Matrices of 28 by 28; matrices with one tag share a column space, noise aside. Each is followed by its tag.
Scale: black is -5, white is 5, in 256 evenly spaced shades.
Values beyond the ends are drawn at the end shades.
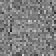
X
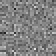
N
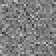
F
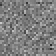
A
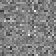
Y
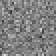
X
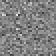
A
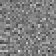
F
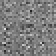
F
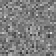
N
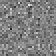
N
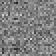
A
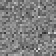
N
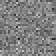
A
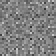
A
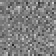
X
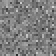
X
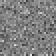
X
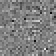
Y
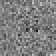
X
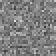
Y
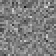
X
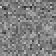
N
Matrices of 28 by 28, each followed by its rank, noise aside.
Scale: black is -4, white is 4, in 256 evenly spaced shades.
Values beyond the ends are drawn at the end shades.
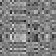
two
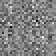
five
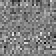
five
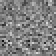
six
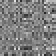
three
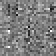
six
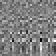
two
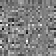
five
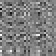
two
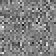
five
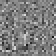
five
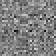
four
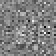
four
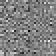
five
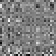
three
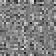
four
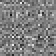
five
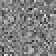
six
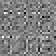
four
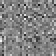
six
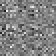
five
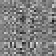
four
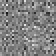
six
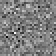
six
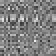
three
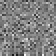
five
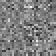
five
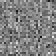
four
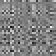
three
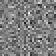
four
